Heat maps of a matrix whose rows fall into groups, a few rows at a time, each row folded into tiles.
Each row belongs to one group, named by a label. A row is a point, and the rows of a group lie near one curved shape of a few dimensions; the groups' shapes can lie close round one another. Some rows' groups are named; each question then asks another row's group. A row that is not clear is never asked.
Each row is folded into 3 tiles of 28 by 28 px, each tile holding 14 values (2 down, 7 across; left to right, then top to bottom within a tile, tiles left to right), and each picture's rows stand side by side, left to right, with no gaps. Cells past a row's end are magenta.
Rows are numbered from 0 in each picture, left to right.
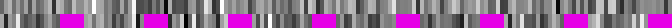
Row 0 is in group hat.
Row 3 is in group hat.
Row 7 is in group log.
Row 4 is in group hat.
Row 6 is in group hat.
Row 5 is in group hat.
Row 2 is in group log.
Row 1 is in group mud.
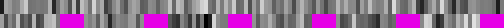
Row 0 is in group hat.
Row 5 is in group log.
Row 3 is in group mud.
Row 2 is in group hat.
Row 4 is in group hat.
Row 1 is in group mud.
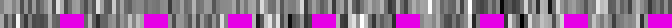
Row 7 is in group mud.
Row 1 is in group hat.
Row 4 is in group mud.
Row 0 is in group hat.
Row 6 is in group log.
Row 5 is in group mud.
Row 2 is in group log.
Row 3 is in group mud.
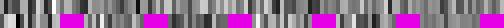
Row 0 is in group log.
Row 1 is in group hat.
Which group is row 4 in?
hat
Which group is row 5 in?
mud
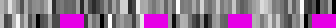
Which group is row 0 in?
mud
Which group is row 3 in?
mud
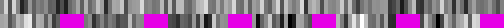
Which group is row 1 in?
hat
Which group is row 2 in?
hat
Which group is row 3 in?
hat
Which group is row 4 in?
mud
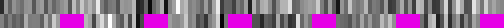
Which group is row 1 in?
mud
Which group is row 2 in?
mud
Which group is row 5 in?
log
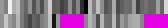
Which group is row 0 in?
mud
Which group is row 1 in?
hat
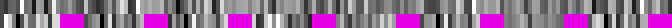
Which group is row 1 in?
log
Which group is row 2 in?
log
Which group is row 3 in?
mud
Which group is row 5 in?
log
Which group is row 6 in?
mud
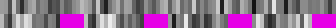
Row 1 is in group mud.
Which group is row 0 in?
mud
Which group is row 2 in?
hat
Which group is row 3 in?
log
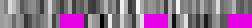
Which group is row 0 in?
mud
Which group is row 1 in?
log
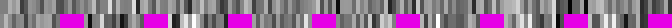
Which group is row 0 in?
mud
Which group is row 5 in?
hat
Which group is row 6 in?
mud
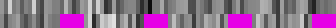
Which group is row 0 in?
mud
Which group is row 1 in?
mud
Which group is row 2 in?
mud
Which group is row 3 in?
mud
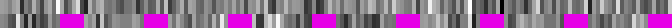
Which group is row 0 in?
hat
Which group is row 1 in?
hat
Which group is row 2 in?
log
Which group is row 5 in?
mud
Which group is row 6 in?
mud
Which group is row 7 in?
hat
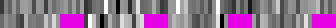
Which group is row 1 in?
log
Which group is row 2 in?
mud
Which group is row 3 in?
log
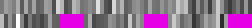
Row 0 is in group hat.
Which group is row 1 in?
hat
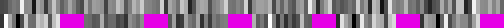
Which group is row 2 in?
hat
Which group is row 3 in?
hat
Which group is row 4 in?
log
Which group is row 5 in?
log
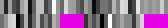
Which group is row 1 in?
log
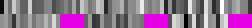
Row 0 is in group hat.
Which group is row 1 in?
hat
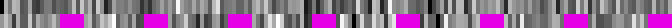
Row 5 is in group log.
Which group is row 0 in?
hat
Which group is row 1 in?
mud
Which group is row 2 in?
mud
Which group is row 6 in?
hat
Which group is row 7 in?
hat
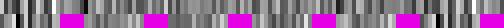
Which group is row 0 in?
log
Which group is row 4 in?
log
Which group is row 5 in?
log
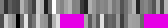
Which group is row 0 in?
log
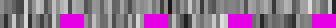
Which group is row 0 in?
log
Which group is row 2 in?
log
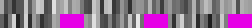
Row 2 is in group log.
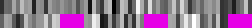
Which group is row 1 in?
log
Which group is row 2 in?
mud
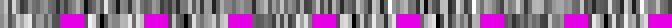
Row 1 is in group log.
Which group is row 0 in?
mud
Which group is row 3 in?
hat
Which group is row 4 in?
log
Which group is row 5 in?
log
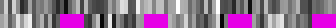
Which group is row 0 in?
mud
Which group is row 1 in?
log
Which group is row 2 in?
mud
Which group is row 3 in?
mud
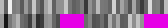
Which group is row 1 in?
hat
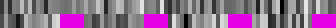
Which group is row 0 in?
log
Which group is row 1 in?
hat
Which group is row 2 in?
log
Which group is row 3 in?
log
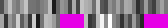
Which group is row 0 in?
hat
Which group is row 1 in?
mud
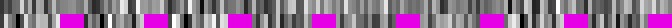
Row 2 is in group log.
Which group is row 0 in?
log
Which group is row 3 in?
log
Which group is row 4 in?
mud
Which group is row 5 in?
mud
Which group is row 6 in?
log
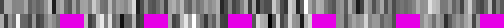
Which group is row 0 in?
hat
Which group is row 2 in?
mud
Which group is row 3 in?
log
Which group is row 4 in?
mud
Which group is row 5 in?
mud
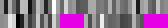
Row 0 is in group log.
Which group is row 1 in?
hat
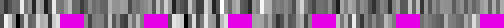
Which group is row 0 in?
log
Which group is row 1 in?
log
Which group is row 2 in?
log
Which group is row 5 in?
log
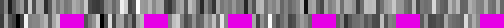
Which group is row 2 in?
log
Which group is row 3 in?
hat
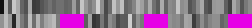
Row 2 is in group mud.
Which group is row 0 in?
hat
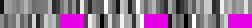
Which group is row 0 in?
hat
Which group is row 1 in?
log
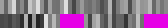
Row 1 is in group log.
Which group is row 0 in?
hat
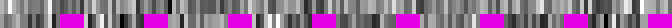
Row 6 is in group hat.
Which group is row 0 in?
mud
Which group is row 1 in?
mud
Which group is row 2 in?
hat
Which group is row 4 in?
hat
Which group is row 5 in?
log
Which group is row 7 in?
log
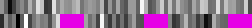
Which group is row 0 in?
log
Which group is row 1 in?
hat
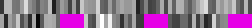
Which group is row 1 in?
mud
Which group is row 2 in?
hat
